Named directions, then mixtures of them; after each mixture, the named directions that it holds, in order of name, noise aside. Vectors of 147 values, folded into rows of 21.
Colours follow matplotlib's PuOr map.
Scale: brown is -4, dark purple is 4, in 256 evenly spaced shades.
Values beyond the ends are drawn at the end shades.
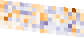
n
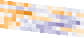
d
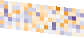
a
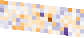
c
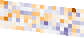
c, n.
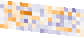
d, n.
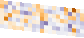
n.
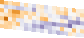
d, n.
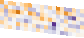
a, d.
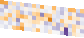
c, n.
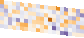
a, c.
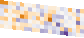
c, d.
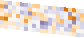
a, n.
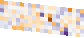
c.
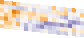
d, n.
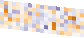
a.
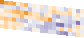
c, d.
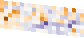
d, n.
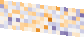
a, c.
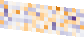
a.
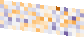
a, c.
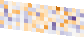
a.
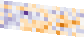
a, d.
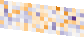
a.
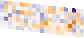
n.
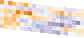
d.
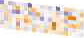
a, d.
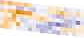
d.
